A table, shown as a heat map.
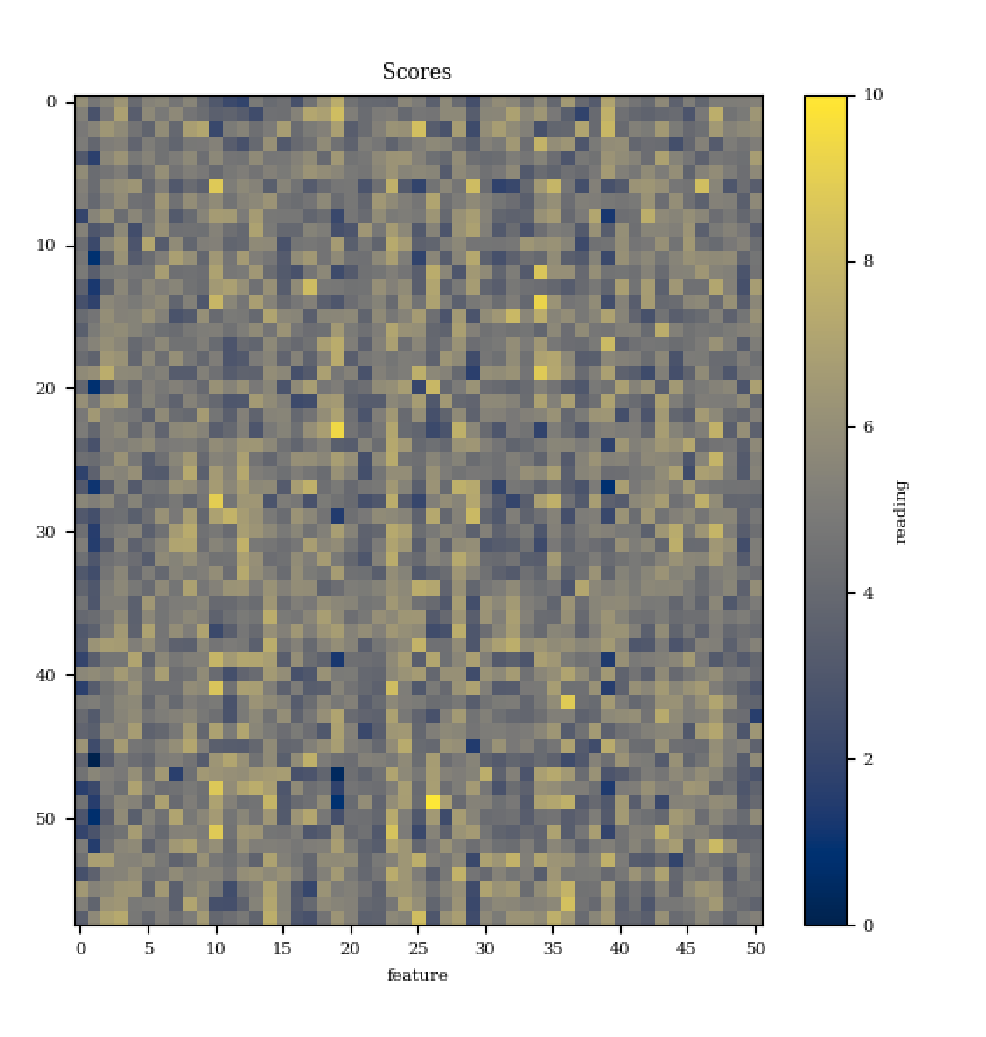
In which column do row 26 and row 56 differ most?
36
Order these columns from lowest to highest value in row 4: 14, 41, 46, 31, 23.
46, 31, 14, 41, 23
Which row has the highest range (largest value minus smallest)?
49
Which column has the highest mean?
23
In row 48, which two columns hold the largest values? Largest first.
10, 13
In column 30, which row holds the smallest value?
31
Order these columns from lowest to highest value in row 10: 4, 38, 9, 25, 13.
4, 25, 38, 9, 13
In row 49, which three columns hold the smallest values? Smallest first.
19, 1, 43
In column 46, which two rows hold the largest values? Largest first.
6, 28
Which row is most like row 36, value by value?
35
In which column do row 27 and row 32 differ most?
39
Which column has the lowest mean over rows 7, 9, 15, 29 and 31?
1
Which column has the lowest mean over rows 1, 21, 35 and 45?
29
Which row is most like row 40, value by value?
55
